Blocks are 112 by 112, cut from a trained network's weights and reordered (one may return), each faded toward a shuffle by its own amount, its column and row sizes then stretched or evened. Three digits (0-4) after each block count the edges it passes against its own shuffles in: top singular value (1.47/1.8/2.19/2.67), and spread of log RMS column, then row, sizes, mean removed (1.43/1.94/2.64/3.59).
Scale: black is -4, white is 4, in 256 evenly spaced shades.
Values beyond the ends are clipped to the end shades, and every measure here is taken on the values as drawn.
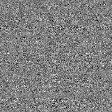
0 1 3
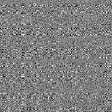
3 2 4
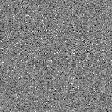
3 0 1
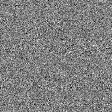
0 0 2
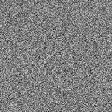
2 0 1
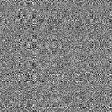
4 2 3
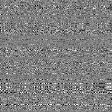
3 1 4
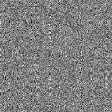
3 3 0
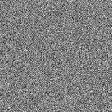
3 0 1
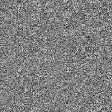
2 2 1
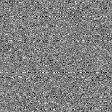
3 0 3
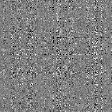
0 4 3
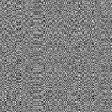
4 3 2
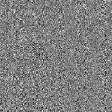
3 3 1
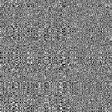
4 3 3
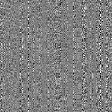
3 4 0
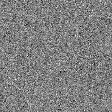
0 1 0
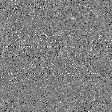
2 0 2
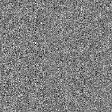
0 3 0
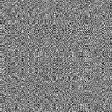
4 3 3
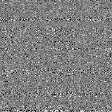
0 2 4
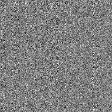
0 3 1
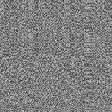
4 0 0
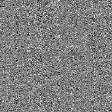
0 3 2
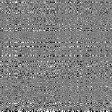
4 3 4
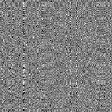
4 3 0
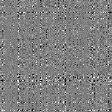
3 4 3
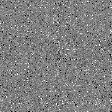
0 2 2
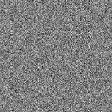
3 2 0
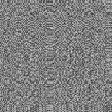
4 0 1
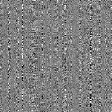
3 4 1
